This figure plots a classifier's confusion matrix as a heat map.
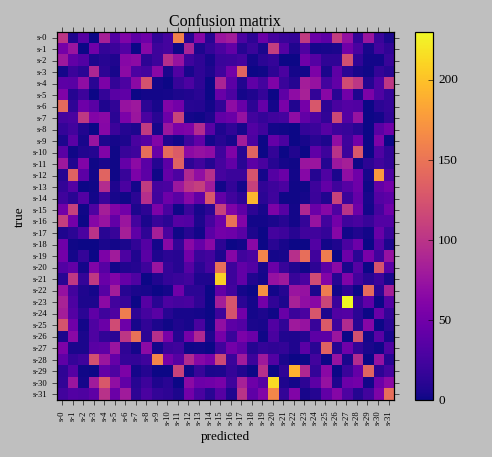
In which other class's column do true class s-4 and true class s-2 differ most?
s-8
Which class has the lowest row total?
s-18
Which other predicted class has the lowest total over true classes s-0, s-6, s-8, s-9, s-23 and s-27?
s-14
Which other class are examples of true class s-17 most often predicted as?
s-3
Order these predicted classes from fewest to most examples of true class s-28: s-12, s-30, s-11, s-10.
s-11, s-10, s-30, s-12
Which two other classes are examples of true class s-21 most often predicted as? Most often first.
s-15, s-24
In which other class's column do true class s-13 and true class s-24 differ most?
s-6
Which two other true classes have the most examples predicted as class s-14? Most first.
s-12, s-13
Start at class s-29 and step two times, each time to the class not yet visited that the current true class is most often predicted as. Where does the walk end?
s-19
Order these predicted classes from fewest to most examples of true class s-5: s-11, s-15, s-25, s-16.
s-11, s-16, s-15, s-25
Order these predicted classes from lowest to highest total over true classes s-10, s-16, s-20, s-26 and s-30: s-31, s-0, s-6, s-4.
s-31, s-0, s-6, s-4
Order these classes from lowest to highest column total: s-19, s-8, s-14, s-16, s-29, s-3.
s-29, s-14, s-19, s-3, s-8, s-16
